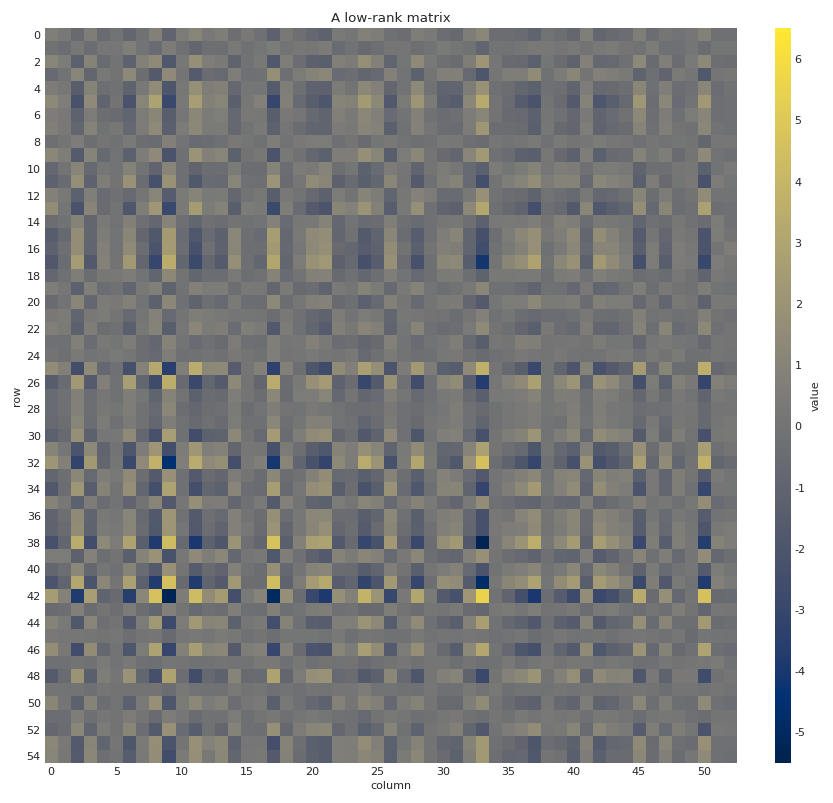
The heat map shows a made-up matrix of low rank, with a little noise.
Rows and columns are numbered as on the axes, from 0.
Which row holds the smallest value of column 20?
42
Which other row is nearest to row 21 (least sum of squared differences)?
19
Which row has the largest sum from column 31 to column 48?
38
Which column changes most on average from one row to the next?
33
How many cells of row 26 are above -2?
46
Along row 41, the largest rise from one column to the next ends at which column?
9
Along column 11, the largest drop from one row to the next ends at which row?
26
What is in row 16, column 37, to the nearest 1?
2
